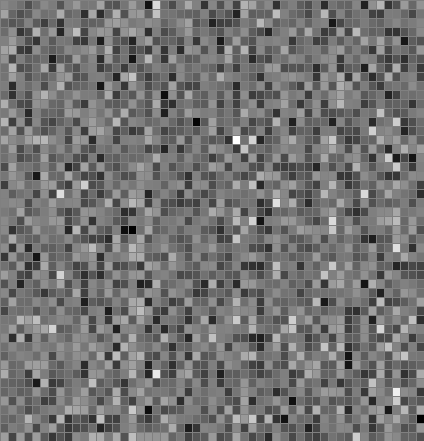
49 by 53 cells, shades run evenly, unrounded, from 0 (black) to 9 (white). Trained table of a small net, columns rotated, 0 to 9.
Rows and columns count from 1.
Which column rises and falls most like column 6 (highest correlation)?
42
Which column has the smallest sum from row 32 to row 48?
44
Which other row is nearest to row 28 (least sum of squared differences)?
38
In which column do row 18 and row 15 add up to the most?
49
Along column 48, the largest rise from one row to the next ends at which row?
34
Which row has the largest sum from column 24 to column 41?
37
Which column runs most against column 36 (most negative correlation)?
21
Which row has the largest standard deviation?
47
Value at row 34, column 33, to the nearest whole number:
2
